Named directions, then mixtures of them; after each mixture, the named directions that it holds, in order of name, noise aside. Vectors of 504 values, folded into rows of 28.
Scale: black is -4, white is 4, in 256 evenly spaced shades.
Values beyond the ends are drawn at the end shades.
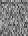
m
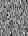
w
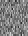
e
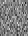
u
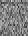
m.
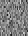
w.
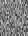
u, w.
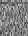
e, m.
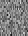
w.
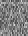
m.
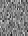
m, w.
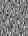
e, w.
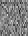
m, w.
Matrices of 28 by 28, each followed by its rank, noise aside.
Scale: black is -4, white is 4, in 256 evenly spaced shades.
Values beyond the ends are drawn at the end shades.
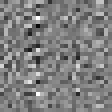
four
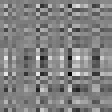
one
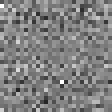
six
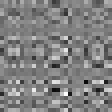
two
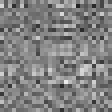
four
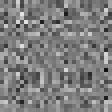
four
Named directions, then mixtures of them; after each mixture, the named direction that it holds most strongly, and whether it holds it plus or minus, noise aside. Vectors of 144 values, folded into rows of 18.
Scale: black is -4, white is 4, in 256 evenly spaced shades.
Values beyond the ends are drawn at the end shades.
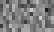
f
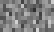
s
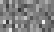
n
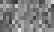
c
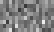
n, plus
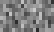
s, minus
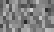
f, plus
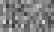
n, plus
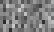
n, minus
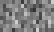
s, plus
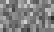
f, minus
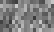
c, plus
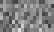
c, plus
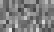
n, plus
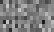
n, minus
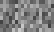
c, plus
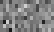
n, minus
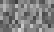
c, plus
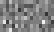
n, plus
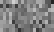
c, minus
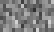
s, plus
